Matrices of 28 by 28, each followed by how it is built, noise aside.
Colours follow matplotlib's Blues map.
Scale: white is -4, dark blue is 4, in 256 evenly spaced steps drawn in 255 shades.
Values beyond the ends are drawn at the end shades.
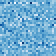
uneven rows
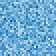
noise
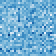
low rank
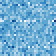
uneven rows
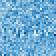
uneven rows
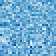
low rank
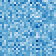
low rank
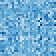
low rank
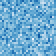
noise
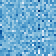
uneven columns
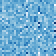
uneven columns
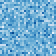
noise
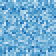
repeating columns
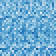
repeating columns
